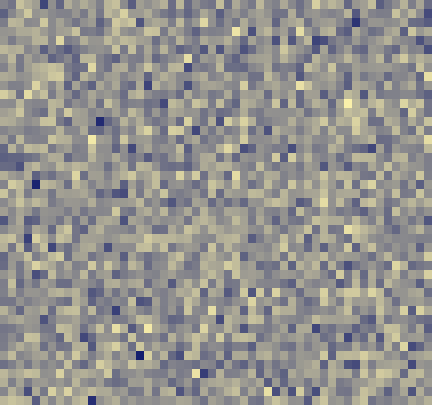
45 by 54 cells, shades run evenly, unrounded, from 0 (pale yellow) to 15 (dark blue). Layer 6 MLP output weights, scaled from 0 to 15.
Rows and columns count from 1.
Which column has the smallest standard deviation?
20
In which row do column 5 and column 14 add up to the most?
21
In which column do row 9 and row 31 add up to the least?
54
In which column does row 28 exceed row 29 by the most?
7
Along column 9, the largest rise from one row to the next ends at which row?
14
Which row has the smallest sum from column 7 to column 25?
27
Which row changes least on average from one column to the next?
36
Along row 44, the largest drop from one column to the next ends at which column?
38
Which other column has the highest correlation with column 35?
37
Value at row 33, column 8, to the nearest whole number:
4
